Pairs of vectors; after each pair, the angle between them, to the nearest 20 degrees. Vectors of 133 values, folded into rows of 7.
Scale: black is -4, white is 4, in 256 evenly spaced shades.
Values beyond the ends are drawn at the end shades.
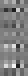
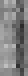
60 degrees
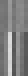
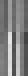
20 degrees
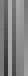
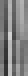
20 degrees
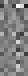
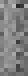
140 degrees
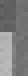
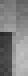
140 degrees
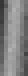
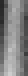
20 degrees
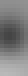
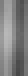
120 degrees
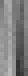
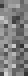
60 degrees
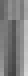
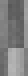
100 degrees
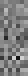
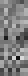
20 degrees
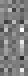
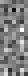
40 degrees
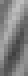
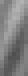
20 degrees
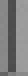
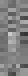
100 degrees
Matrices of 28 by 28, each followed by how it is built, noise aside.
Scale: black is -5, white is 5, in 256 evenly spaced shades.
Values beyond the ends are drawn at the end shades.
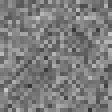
Hankel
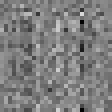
low rank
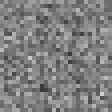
blocks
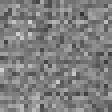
blocks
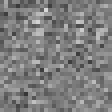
blocks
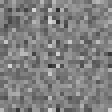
low rank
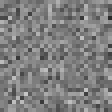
low rank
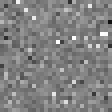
sparse
